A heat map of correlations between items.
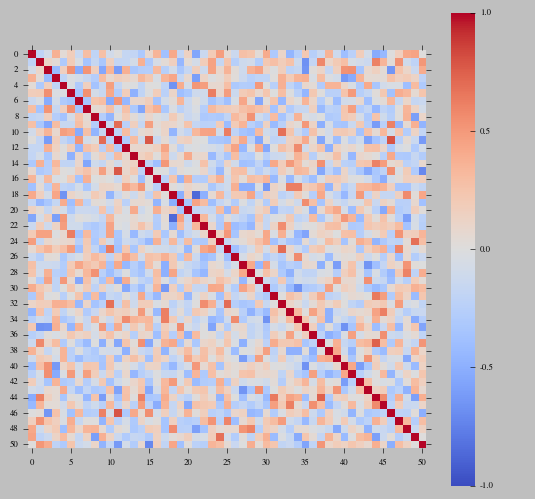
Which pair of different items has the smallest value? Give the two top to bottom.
18, 21
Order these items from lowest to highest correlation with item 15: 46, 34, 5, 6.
5, 6, 34, 46
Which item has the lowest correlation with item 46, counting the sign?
2
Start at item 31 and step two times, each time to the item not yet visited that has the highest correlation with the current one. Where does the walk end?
37
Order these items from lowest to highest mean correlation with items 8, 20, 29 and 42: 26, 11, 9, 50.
11, 9, 50, 26
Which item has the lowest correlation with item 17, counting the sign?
30
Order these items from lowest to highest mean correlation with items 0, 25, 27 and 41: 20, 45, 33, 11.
20, 33, 11, 45
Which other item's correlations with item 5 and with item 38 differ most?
41
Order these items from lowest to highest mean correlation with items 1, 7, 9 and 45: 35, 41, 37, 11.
35, 37, 11, 41
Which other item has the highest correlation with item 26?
34
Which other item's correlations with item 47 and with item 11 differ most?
9
